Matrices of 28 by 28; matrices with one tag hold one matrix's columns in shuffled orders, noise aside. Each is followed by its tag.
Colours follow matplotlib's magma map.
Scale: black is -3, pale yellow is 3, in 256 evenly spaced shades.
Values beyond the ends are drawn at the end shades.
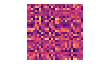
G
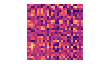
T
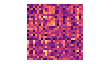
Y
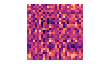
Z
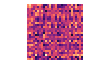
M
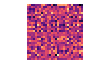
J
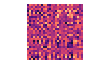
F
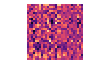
Z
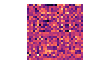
J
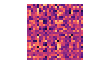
T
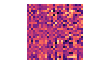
F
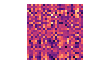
F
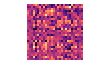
T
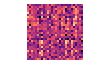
Y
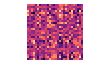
F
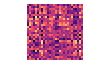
Y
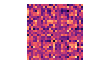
T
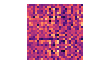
Y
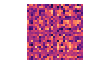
T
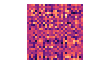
F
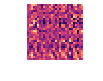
Z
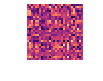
T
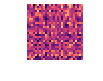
M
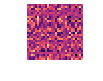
G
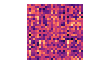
Y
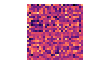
J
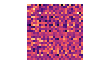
J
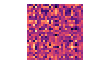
T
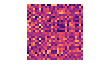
J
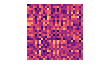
Y
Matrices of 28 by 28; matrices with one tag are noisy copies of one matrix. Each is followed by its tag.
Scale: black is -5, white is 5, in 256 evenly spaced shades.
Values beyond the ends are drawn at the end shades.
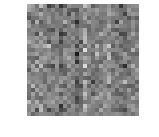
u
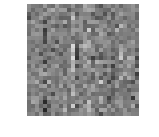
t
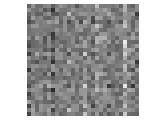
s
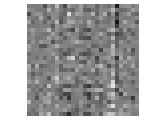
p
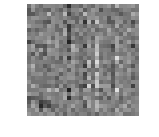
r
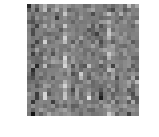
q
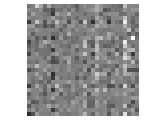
s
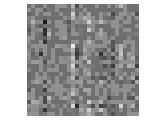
t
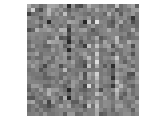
r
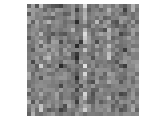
u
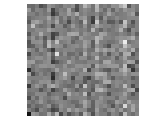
s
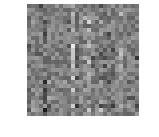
t
